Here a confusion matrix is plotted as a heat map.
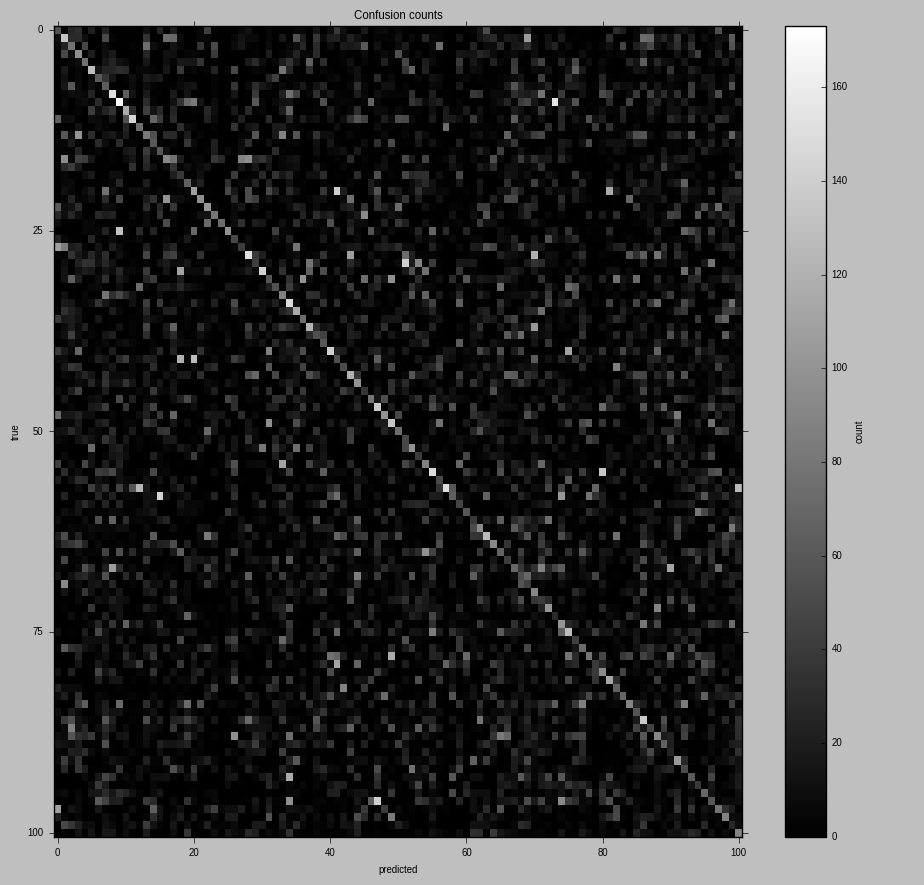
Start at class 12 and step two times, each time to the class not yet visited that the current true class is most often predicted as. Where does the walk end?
100
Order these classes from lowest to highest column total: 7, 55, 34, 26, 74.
26, 74, 55, 7, 34
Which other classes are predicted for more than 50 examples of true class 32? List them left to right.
12, 65, 75, 76
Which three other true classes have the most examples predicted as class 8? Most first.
67, 61, 55
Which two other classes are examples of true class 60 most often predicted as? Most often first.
94, 95
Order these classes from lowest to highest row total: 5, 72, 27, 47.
72, 5, 27, 47
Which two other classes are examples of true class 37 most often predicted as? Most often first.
70, 17
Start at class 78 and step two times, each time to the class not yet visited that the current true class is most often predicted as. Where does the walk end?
31
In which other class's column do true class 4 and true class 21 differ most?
16
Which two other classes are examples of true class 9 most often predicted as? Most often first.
73, 20
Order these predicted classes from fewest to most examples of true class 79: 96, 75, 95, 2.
2, 75, 96, 95
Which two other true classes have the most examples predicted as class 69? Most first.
1, 68
